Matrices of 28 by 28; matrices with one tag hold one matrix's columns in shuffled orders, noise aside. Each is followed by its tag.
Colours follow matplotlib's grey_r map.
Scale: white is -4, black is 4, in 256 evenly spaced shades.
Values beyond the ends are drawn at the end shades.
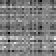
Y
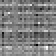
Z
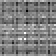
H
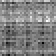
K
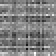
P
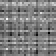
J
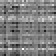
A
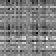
Y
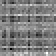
P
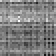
K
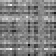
A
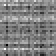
A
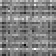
A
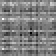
J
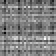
Y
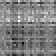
K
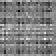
H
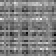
J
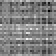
H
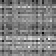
Y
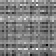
A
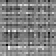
Z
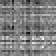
Y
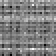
A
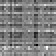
Z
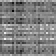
H
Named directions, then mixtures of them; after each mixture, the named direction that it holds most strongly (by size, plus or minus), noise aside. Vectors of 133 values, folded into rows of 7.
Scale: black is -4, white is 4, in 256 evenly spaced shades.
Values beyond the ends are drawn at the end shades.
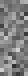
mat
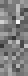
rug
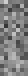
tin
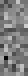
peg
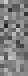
tin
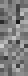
rug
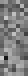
tin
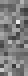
rug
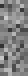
peg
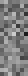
tin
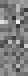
rug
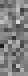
rug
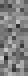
peg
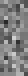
tin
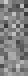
tin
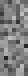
rug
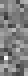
peg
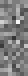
rug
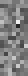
rug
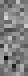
peg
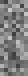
tin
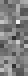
rug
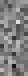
mat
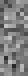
peg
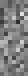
rug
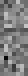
peg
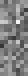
rug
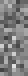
peg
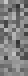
tin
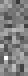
peg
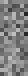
tin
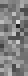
rug
